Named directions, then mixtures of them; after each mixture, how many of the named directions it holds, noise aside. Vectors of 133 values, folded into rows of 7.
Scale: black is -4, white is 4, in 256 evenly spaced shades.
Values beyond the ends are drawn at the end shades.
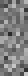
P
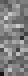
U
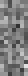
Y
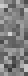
two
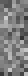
three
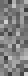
two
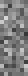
three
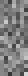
two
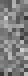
three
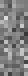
two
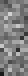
one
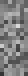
three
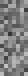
two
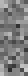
three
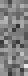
one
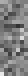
one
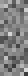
one
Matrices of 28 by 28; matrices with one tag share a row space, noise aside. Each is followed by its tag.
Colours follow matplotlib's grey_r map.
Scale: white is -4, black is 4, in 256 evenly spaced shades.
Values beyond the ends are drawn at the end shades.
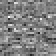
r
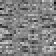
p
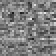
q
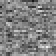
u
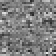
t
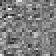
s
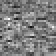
r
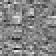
r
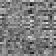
t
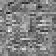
u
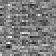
u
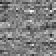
t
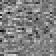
s
